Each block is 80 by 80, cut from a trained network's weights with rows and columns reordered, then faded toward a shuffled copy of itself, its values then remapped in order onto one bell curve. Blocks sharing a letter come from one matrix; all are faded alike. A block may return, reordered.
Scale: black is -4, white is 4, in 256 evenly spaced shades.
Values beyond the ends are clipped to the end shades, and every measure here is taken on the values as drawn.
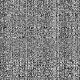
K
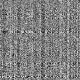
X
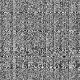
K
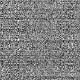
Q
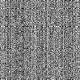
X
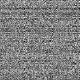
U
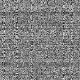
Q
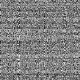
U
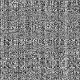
K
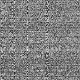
Q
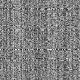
X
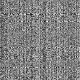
X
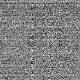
Q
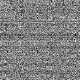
Q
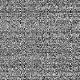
Q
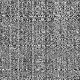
K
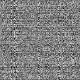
Q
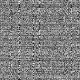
U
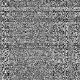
Q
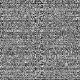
U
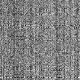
X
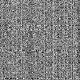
K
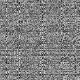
Q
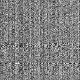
X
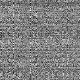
Q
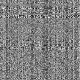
X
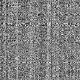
K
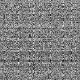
U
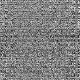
U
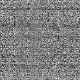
Q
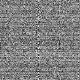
Q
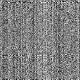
X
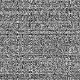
U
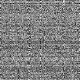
U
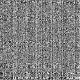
K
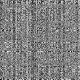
X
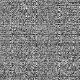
Q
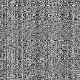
X
